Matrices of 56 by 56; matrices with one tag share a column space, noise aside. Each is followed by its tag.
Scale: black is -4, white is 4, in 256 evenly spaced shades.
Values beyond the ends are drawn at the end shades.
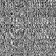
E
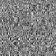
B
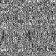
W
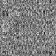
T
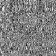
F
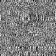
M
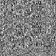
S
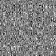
B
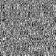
B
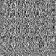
S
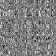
T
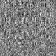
E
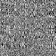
S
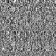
W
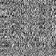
S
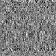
W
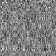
W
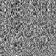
S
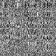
E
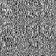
S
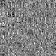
E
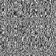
S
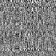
W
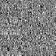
B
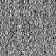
T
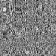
F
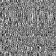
M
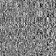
E
